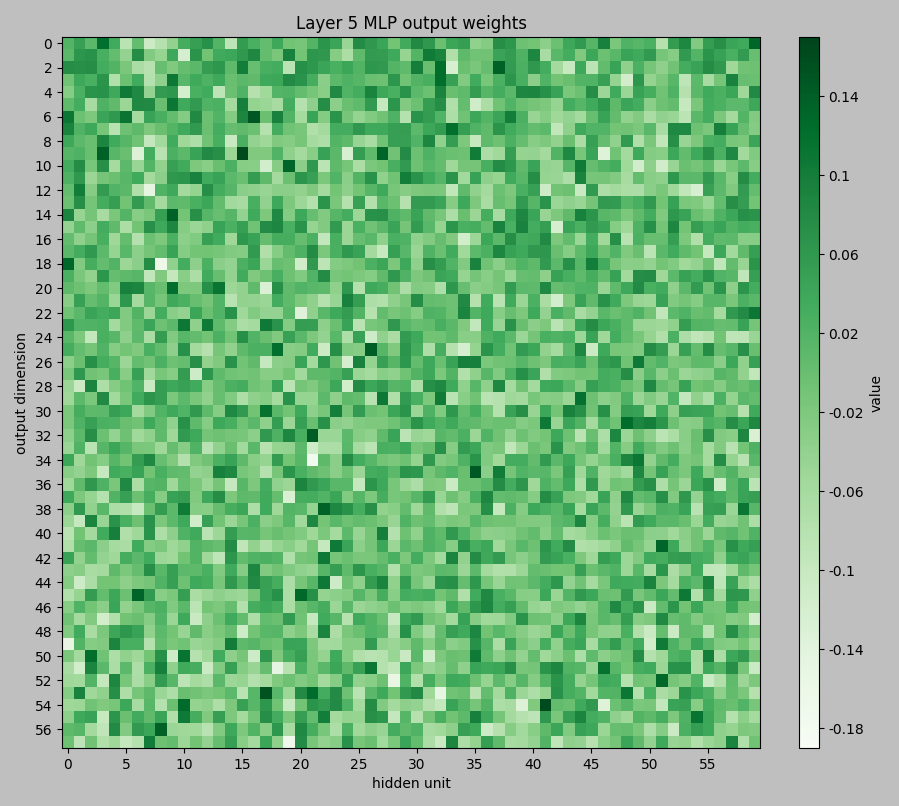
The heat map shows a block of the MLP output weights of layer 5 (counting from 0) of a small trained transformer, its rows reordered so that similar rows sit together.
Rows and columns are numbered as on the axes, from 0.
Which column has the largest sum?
29
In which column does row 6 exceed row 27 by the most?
11
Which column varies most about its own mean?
22
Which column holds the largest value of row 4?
5
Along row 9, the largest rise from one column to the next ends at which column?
15
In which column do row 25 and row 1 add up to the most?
26
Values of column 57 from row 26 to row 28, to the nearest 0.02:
0.04 0 0
